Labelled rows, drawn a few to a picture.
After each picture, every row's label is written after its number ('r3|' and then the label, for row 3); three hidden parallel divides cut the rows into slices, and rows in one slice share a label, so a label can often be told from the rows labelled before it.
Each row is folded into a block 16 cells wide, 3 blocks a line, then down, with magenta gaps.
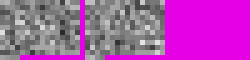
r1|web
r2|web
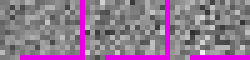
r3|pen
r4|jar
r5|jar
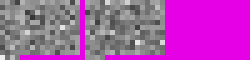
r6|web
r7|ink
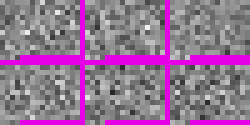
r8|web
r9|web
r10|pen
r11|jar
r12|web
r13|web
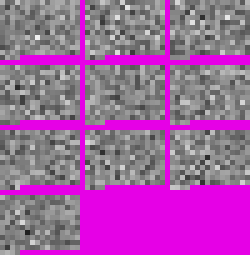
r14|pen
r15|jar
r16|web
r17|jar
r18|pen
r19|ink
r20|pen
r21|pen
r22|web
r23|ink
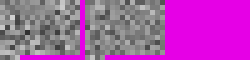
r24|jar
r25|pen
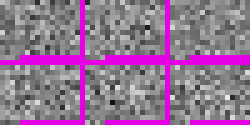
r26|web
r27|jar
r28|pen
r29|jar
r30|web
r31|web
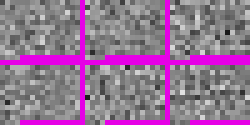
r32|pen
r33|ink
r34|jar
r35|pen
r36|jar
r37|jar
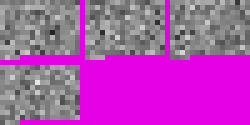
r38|pen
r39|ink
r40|pen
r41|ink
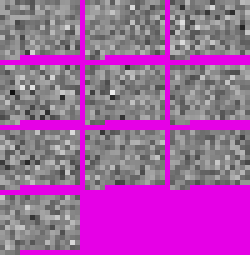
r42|pen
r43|pen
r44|jar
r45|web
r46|pen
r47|pen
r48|jar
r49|ink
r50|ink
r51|pen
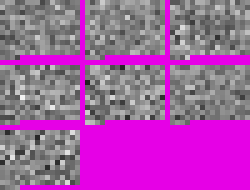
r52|pen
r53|pen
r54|jar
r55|web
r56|web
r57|ink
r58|jar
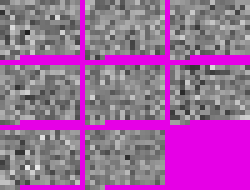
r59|jar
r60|ink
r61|web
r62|jar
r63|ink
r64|web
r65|jar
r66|pen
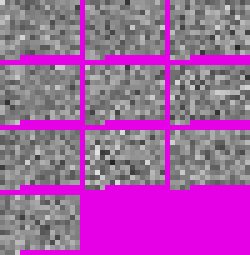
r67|ink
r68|pen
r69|web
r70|pen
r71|pen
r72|web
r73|ink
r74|jar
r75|pen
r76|pen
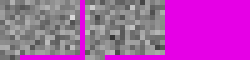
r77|pen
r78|ink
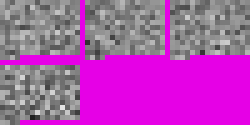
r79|ink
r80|ink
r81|ink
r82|web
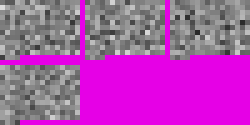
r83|jar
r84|jar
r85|jar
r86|pen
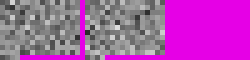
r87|jar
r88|jar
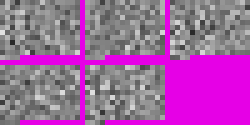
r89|web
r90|pen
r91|jar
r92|ink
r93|web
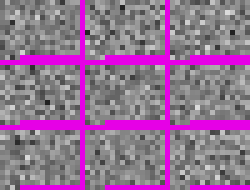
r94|ink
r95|jar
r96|web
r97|jar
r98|pen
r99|ink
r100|pen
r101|ink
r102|jar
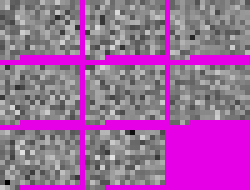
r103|web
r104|jar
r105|pen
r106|jar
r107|jar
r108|pen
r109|web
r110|jar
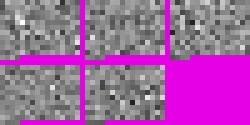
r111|web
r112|ink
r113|jar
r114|pen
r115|jar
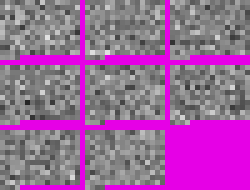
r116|web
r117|pen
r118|ink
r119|web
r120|ink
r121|pen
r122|pen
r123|pen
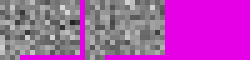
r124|jar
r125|ink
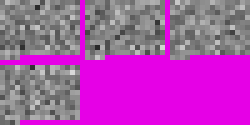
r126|pen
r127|pen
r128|ink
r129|pen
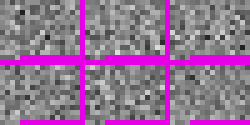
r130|jar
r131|jar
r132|web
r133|jar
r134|web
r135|pen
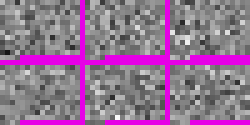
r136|web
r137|web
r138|web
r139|pen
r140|jar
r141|jar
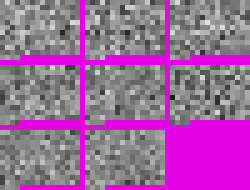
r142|web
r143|jar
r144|web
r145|pen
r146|ink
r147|jar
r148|ink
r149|ink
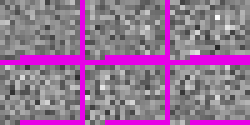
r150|pen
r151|ink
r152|web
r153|web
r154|web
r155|web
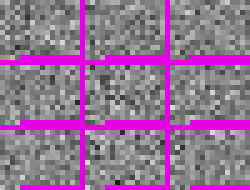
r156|web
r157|pen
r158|ink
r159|pen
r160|jar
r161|ink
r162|ink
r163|web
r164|ink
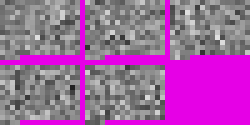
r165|pen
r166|web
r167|web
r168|jar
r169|jar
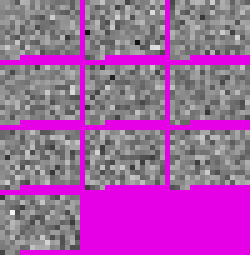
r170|ink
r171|jar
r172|ink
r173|ink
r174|ink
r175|pen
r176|jar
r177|jar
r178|pen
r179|jar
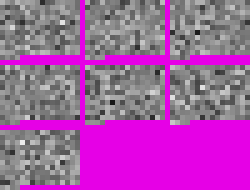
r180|jar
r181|ink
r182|jar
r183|ink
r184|web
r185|web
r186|web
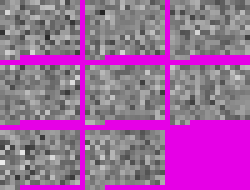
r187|jar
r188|pen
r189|ink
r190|pen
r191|ink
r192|pen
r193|web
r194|pen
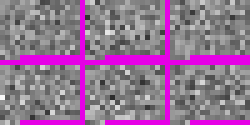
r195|pen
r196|web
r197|pen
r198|web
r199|jar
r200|jar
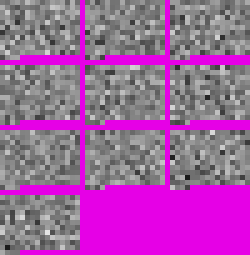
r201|jar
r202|pen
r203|web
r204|ink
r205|pen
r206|jar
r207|pen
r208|pen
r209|web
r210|web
